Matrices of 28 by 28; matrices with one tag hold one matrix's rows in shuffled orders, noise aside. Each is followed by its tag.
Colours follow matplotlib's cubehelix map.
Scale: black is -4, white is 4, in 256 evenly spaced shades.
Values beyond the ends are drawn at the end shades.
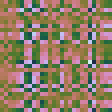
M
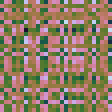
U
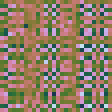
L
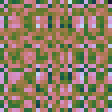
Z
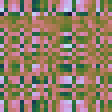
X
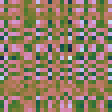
Z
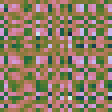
Z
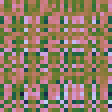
U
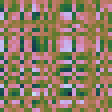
X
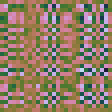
L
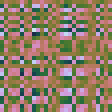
X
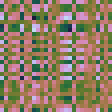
X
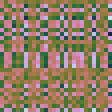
U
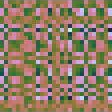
Z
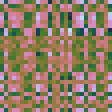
Z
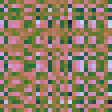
Z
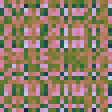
U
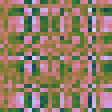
M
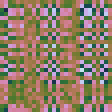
L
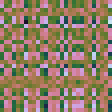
U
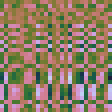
Z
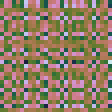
U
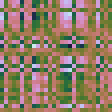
X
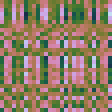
U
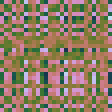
U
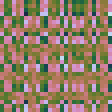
U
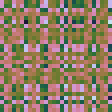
U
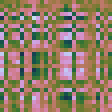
X
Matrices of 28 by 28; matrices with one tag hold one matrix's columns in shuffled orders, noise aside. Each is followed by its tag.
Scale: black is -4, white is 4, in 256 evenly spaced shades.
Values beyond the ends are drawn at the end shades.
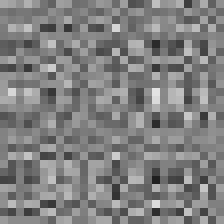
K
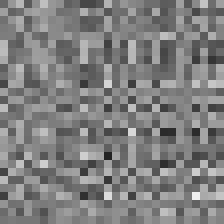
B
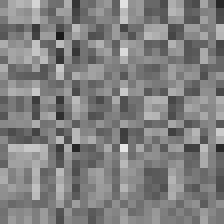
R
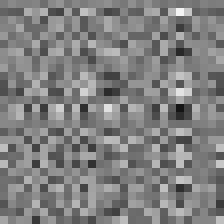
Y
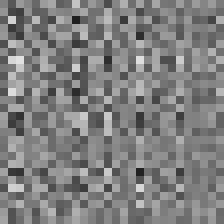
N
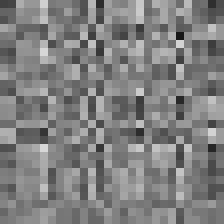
R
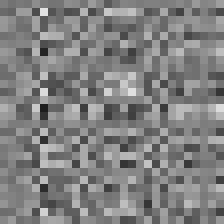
Y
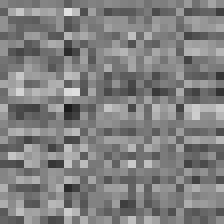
Y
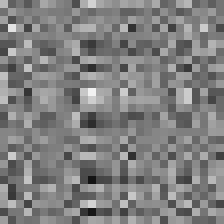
K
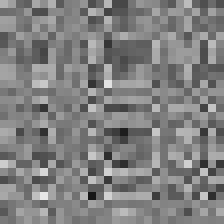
B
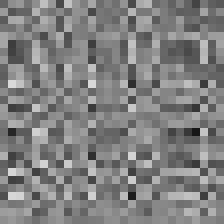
B
